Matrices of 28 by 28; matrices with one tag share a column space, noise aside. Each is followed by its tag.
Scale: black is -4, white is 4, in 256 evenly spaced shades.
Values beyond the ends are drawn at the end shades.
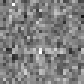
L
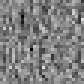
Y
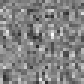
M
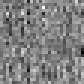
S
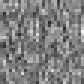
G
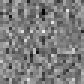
L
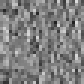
G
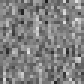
S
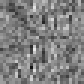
Y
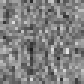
L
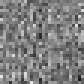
M
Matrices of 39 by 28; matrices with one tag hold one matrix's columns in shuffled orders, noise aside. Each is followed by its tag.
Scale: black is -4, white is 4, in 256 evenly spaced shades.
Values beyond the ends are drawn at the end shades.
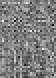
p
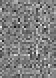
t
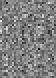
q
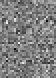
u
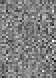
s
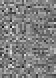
t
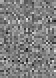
u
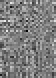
p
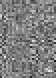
s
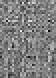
p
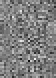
s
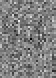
q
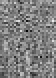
p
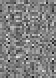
s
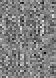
q
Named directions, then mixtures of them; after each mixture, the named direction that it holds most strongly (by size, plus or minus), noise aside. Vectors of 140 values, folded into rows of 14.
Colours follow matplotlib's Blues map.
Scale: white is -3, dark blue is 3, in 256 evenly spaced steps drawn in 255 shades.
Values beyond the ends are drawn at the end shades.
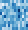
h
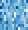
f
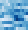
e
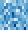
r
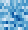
e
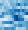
e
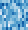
h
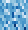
r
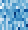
f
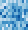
h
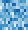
r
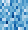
f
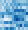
e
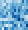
e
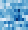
e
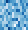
r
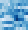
e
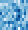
h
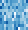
f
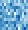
f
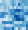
e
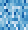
r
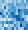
e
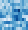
e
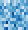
r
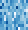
f
